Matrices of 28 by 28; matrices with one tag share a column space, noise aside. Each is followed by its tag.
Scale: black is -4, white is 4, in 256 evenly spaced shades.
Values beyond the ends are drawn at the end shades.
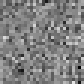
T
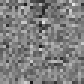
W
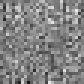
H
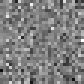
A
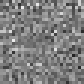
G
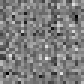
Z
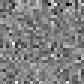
W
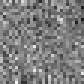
H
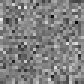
H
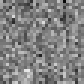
A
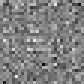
G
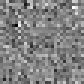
W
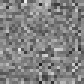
G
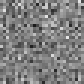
W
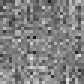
H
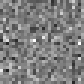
T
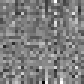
H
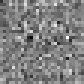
T
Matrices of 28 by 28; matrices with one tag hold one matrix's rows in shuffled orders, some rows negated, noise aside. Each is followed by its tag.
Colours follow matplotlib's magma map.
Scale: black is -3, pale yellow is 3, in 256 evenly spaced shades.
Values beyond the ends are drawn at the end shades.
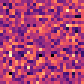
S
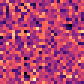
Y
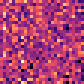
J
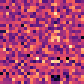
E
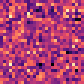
S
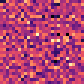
E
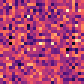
S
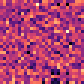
E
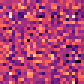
S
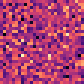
J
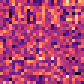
S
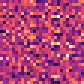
E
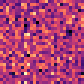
Y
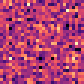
S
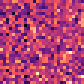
Y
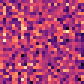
J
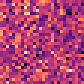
Y
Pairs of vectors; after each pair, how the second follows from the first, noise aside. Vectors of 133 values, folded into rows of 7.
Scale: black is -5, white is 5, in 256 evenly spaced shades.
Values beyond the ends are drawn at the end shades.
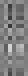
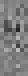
reversed, negated, partly zeroed.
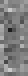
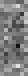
reversed.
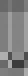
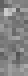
reversed, negated, partly zeroed.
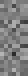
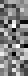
scaled up.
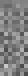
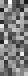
reversed, negated, scaled up.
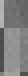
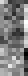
reversed, negated, scaled up.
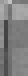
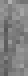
shrunk.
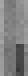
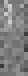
reversed, negated, partly zeroed.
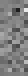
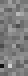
reversed, negated, partly zeroed.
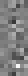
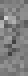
reversed, negated, partly zeroed.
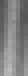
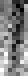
reversed, negated, scaled up.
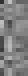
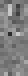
wrapped around, negated, partly zeroed.
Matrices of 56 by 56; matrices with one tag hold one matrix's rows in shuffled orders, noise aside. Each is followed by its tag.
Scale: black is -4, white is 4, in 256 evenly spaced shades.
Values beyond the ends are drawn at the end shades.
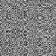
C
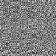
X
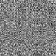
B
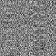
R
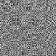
X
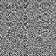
C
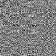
X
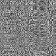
R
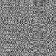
R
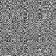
C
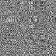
R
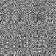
B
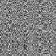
C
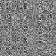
C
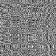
X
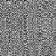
C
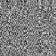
C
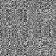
C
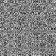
B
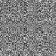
C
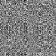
C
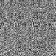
B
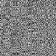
X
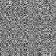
C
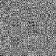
X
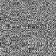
X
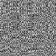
X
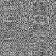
R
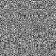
B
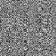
C
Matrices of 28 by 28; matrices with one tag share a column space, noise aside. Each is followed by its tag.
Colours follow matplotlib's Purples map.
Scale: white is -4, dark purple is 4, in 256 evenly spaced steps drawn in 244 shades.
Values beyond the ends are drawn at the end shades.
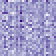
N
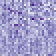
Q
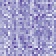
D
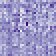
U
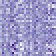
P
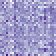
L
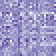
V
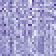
Q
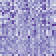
Q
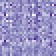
V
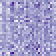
P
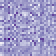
V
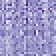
Q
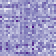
P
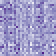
P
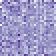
L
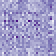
N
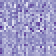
U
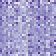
L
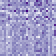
Q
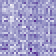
P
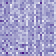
P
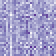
D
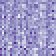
D
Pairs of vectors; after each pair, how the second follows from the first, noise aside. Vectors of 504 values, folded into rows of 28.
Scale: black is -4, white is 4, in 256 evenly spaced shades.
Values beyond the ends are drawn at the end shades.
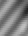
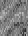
wrapped around, partly zeroed.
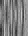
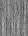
wrapped around, negated, shrunk.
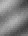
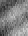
reversed.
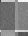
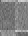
shrunk.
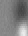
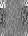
wrapped around, partly zeroed.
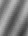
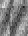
wrapped around, negated.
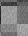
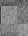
shrunk.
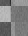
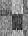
wrapped around, negated.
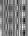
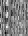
wrapped around, negated.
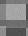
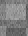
shrunk.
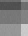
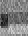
wrapped around, negated.
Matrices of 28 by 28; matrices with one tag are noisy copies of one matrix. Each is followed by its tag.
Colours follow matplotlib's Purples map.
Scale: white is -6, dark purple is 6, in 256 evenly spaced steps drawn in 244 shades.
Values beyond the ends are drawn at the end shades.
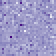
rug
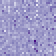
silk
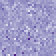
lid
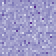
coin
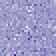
lid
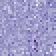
silk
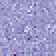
lid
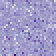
lid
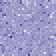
rug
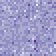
silk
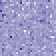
rug
